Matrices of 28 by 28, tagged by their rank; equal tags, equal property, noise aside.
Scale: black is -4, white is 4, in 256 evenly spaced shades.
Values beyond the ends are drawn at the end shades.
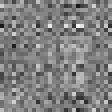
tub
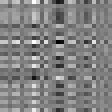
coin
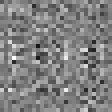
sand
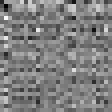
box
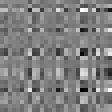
coin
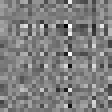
tub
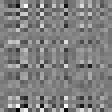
coin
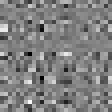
box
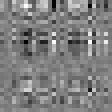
tub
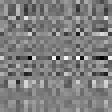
tub
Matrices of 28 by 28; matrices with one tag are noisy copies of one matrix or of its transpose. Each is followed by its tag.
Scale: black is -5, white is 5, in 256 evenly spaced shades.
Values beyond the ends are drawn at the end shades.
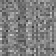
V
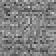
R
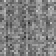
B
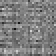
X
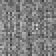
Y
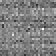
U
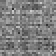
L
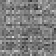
L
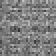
Y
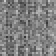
B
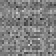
V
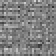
X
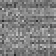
U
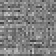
X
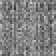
R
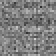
V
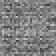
R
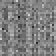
V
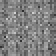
U
